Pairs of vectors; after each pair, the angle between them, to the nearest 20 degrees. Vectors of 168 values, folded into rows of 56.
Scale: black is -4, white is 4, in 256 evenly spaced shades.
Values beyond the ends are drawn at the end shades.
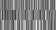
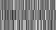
20 degrees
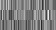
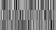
80 degrees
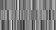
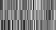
60 degrees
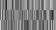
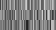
60 degrees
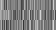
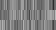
140 degrees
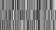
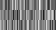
120 degrees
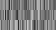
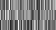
160 degrees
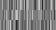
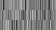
60 degrees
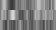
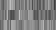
140 degrees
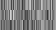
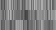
40 degrees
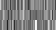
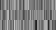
140 degrees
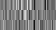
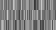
60 degrees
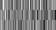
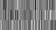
100 degrees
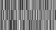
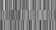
60 degrees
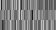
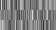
140 degrees
